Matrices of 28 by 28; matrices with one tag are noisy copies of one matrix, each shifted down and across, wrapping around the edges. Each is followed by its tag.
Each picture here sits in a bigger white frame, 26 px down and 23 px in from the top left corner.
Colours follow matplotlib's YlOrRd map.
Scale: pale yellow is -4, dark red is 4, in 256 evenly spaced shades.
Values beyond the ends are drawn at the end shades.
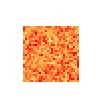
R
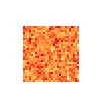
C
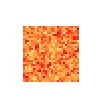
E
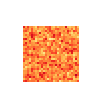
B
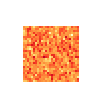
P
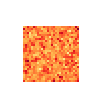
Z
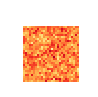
E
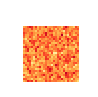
Z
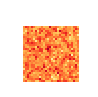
Z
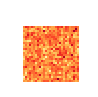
B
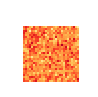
P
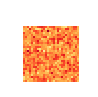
B
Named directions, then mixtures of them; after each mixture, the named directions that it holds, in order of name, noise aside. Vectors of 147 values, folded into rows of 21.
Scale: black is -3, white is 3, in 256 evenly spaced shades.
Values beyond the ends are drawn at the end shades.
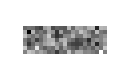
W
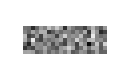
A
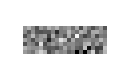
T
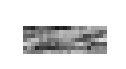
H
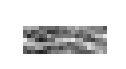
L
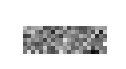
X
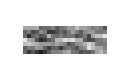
L.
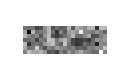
W.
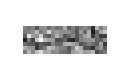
A, L.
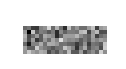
A, T, W.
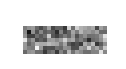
L, W.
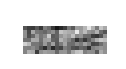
H, W.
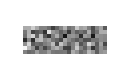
A.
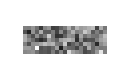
L, W.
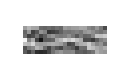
L.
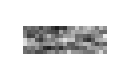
H, L, W.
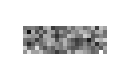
W.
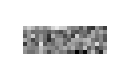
H, T, W.
